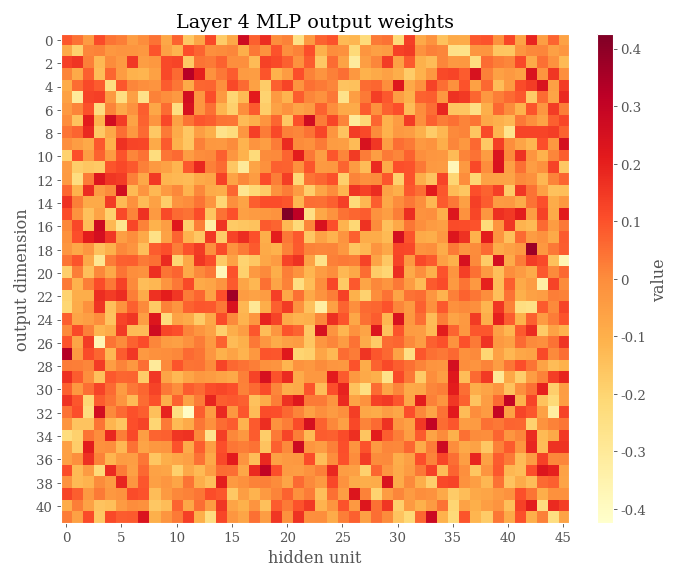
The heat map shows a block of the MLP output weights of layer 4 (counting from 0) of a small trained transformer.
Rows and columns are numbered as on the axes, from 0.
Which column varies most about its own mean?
3
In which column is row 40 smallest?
43
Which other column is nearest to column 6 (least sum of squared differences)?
19
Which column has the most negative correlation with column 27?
4
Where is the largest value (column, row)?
20, 15
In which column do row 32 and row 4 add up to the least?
11
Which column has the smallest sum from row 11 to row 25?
16
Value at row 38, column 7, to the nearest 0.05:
0.1
